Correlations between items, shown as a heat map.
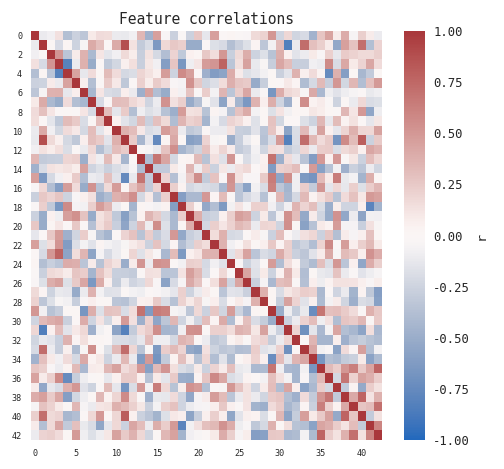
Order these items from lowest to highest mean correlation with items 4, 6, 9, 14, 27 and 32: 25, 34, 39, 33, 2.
39, 2, 33, 25, 34
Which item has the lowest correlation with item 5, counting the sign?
27
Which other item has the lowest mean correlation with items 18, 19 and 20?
17
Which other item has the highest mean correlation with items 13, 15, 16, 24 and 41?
29
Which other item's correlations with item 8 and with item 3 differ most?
18
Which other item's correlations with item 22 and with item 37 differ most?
4
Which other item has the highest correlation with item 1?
11
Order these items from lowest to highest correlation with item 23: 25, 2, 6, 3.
25, 6, 2, 3
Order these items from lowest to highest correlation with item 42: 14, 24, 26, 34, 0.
34, 14, 0, 26, 24
